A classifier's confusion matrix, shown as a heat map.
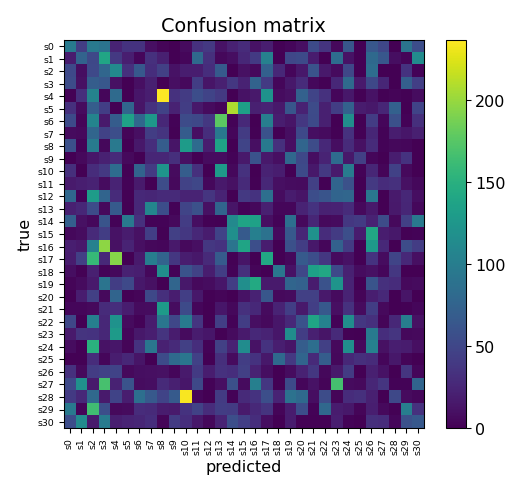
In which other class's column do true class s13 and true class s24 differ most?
s15
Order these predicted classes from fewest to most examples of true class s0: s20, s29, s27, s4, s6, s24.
s20, s4, s6, s27, s24, s29
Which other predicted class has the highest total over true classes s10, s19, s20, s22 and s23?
s4
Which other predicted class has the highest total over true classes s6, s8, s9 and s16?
s13
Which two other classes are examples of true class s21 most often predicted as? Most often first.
s8, s22
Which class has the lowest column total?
s25
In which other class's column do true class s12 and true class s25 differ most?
s2
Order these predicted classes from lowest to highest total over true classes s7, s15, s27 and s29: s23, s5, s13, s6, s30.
s6, s5, s30, s13, s23
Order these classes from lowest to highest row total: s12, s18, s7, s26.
s26, s7, s18, s12
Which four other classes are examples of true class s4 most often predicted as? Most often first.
s8, s17, s2, s20
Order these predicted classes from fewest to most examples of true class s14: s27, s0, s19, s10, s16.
s10, s27, s0, s19, s16
